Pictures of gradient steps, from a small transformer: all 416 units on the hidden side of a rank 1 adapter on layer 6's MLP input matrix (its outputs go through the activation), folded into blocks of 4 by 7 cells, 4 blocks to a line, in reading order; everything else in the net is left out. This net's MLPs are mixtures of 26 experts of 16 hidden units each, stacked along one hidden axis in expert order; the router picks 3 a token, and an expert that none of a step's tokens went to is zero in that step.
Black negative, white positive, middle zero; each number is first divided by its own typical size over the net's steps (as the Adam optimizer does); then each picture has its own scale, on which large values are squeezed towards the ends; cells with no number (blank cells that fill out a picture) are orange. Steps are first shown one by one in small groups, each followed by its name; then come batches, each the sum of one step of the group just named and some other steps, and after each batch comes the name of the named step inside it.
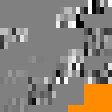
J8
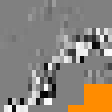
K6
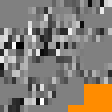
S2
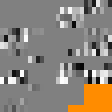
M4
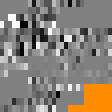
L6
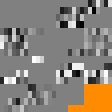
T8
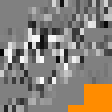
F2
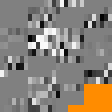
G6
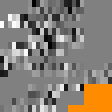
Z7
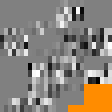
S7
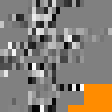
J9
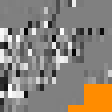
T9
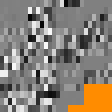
G6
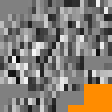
M4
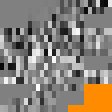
T8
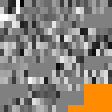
L6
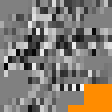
J9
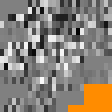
F2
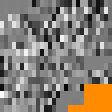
Z7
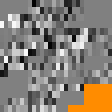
Z7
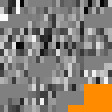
S2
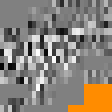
F2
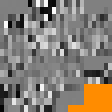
G6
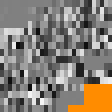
S2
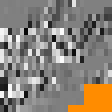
T9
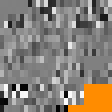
J8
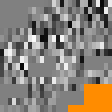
F2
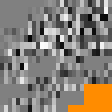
G6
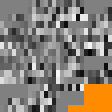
J9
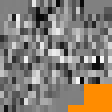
S7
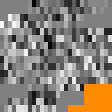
Z7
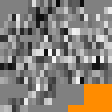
K6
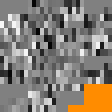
Z7
